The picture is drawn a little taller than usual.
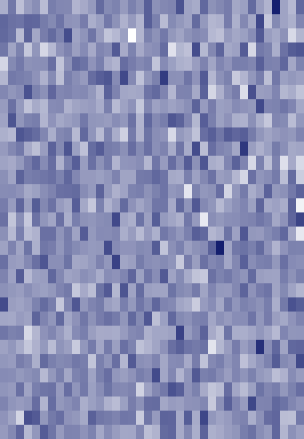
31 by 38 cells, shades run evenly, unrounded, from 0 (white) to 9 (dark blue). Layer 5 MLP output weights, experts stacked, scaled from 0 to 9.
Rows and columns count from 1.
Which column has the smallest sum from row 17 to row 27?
4
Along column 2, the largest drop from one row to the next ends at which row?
10
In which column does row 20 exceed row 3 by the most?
17
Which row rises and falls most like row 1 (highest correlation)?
9
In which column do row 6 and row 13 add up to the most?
21
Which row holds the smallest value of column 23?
19
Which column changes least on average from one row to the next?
2
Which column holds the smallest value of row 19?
23
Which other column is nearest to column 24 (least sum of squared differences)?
12
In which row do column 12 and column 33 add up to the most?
25
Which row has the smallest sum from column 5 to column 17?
8
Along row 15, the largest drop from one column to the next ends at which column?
38
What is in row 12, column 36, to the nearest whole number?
1
